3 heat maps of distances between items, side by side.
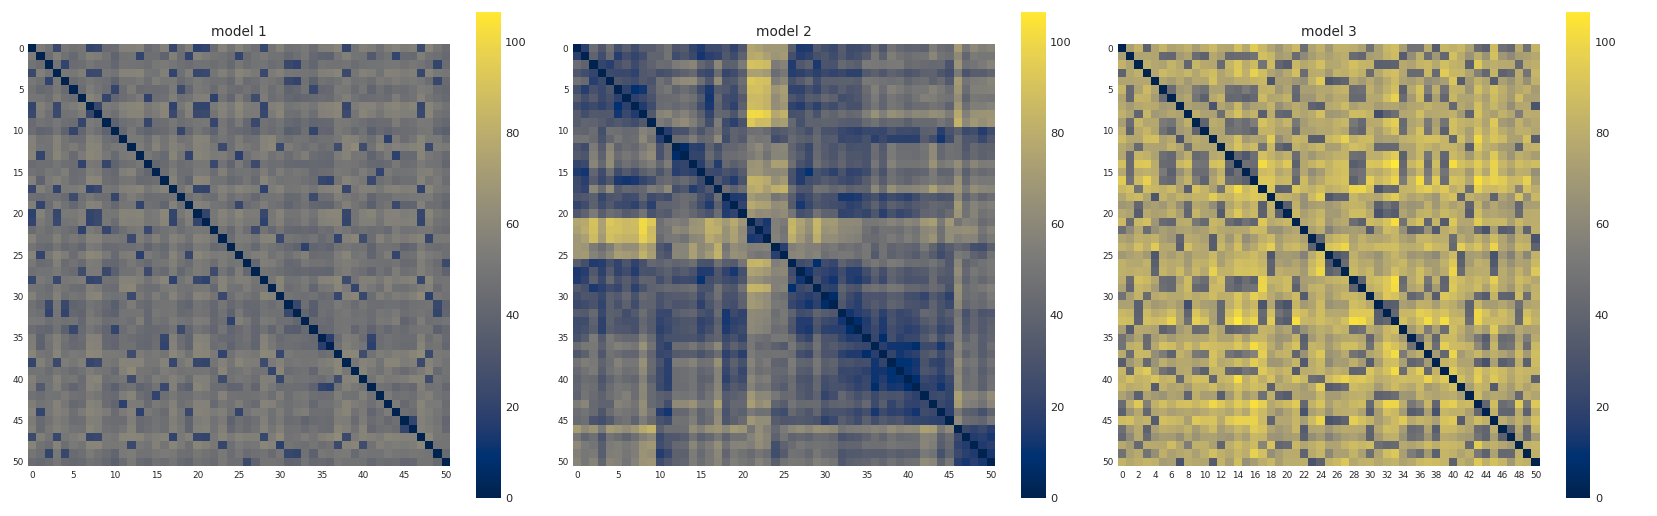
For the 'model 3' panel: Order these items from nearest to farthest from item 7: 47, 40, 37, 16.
40, 47, 16, 37
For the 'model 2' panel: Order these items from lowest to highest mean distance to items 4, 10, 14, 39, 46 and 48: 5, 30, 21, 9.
30, 5, 9, 21
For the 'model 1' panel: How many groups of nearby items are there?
13
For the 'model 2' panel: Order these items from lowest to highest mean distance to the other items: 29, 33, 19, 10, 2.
33, 10, 19, 29, 2
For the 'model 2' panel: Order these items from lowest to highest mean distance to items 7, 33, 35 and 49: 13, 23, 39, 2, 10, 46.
10, 39, 13, 2, 46, 23
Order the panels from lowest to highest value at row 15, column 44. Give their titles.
model 2, model 1, model 3
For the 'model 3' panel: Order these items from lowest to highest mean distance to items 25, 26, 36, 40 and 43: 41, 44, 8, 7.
44, 41, 7, 8
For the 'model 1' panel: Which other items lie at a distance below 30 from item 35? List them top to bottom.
16, 36, 41
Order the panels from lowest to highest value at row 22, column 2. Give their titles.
model 1, model 3, model 2
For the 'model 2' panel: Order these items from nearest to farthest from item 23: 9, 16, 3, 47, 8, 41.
41, 47, 3, 16, 9, 8
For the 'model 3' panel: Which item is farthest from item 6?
33
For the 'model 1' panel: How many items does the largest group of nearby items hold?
10
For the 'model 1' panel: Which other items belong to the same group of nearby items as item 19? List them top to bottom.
1, 13, 25, 44
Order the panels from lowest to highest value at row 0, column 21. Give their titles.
model 1, model 2, model 3
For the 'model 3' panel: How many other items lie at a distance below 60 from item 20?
10
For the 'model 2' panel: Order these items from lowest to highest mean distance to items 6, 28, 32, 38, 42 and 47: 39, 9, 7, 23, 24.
39, 7, 9, 24, 23
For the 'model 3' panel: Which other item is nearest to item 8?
31
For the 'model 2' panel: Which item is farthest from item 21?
8
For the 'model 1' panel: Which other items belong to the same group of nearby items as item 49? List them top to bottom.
2, 4, 31, 32
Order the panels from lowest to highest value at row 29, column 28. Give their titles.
model 2, model 3, model 1
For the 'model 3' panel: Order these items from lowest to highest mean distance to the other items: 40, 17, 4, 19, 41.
19, 4, 41, 17, 40
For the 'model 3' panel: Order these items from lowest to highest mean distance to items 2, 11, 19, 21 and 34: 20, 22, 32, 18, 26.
20, 32, 22, 26, 18
